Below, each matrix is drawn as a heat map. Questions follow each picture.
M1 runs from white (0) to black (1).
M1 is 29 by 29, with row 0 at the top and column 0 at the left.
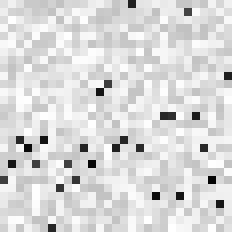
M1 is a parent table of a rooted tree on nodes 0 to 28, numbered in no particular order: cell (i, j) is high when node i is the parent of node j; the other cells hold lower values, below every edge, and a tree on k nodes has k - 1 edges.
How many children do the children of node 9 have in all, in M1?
1
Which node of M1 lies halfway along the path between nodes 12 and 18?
20
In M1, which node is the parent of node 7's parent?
1
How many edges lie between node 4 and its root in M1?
3
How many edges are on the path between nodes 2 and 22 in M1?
5
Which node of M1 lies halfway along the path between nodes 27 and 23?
14
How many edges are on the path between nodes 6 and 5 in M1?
8
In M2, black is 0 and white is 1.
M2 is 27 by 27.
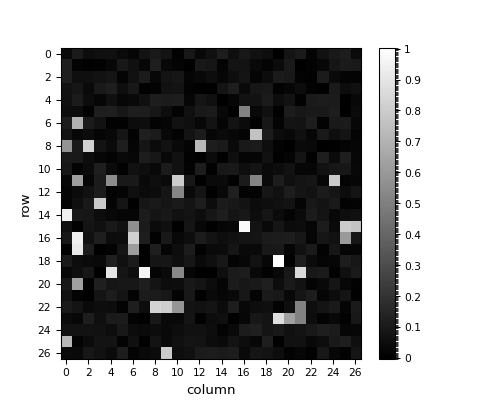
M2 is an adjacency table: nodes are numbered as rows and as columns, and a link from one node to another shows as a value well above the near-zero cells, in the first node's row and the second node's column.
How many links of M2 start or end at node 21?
3
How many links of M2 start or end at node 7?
2
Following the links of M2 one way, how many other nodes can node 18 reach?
8
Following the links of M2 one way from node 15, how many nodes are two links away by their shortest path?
3
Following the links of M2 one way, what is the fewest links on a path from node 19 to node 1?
3
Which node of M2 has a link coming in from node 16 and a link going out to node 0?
node 25
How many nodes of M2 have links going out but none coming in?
8
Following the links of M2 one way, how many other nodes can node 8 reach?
4
